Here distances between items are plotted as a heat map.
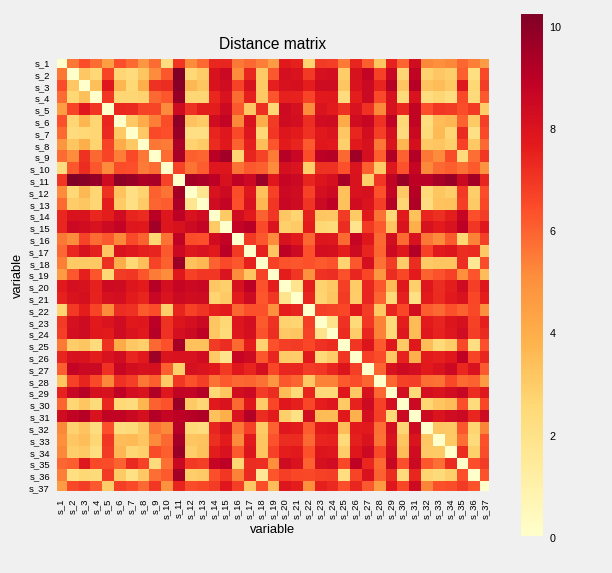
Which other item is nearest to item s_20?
s_21
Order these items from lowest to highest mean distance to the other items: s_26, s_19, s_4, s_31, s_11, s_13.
s_4, s_13, s_19, s_26, s_31, s_11
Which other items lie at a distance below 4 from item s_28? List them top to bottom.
s_1, s_10, s_22
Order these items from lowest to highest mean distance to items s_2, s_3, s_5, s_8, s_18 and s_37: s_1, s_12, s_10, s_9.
s_12, s_1, s_10, s_9
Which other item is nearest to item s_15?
s_26
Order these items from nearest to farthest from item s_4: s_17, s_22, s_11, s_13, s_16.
s_13, s_16, s_22, s_17, s_11
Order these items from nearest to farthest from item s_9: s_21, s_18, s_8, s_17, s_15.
s_8, s_18, s_17, s_21, s_15
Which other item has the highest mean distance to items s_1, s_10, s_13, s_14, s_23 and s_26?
s_11
